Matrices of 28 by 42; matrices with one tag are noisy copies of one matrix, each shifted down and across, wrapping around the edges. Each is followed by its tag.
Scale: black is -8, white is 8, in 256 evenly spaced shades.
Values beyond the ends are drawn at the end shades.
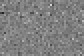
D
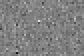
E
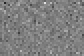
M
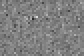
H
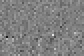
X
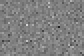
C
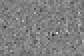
H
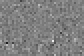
X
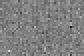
E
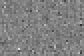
E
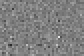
D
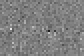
X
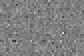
D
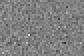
D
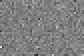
D
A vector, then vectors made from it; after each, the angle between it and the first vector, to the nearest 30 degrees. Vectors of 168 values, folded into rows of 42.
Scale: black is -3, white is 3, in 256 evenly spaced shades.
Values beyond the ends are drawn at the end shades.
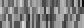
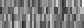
150 degrees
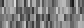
60 degrees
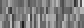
150 degrees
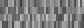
150 degrees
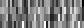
60 degrees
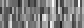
120 degrees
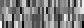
120 degrees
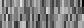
30 degrees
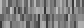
60 degrees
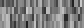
60 degrees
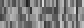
90 degrees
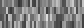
150 degrees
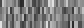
120 degrees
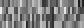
30 degrees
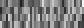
150 degrees
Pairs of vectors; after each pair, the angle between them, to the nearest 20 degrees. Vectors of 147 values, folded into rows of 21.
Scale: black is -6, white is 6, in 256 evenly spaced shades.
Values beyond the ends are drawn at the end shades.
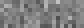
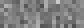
20 degrees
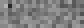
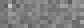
160 degrees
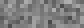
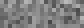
20 degrees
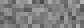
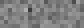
100 degrees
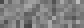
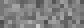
80 degrees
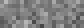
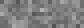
60 degrees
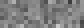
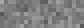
60 degrees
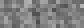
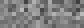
100 degrees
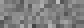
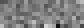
80 degrees
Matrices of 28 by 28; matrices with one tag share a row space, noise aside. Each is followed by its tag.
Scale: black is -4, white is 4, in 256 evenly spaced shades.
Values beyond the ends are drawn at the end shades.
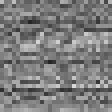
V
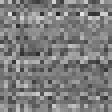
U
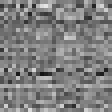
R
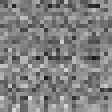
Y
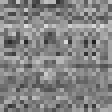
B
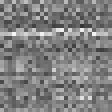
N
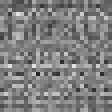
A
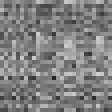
R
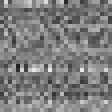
U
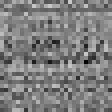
A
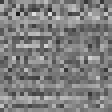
U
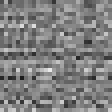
R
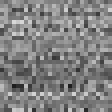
A
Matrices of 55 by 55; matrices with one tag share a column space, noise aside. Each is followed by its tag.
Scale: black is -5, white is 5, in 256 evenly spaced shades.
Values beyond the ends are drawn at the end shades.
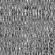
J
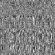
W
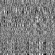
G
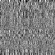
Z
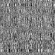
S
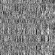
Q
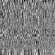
Z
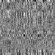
Z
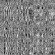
J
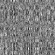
J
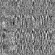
W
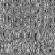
S
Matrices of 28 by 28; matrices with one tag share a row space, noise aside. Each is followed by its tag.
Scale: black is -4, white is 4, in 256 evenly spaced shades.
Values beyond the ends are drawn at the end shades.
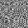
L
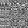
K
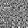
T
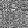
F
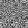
F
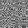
F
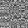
K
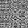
K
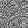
F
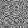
L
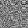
F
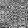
K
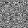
L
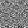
L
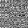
K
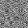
L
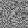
F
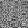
F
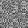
F
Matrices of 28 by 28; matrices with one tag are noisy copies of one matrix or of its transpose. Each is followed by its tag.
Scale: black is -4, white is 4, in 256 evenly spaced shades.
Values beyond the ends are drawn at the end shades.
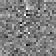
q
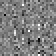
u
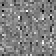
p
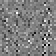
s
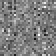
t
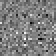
u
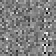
s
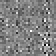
s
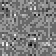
t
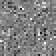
t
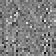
s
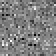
t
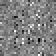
u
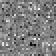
t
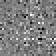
u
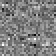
t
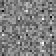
p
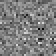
u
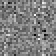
t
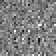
u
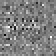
q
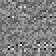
s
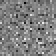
u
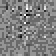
q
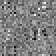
t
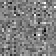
t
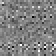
s
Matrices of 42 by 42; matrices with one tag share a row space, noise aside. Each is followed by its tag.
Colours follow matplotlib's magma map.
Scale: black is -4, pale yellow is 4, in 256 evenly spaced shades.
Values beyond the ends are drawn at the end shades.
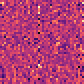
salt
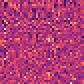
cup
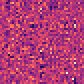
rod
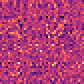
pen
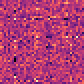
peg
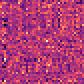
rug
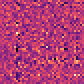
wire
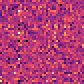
pen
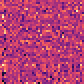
rug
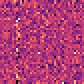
wire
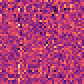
pen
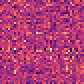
peg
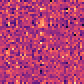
rod
